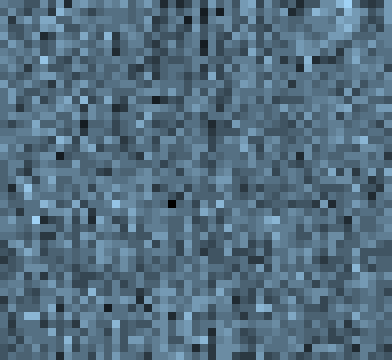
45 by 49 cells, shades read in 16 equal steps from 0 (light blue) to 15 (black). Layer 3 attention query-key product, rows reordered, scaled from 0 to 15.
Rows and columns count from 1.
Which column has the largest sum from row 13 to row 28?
27
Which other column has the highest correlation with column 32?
1
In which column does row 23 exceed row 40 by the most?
5
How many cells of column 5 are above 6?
28
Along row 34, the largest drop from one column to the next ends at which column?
45
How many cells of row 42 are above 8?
11
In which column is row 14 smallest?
44
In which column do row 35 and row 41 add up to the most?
6
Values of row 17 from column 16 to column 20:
8 7 8 6 7
